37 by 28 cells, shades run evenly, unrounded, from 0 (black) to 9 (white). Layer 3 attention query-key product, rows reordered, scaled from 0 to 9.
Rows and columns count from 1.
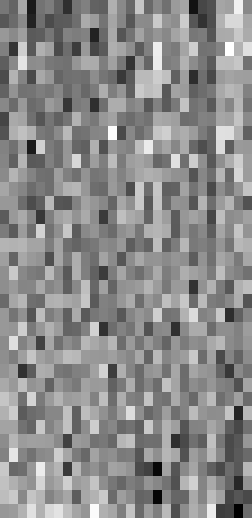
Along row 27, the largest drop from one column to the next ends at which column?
13
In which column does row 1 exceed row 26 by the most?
27
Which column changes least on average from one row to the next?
23
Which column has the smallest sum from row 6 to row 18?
24
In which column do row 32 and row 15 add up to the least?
8
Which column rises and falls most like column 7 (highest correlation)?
4
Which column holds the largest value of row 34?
5
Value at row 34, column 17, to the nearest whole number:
2
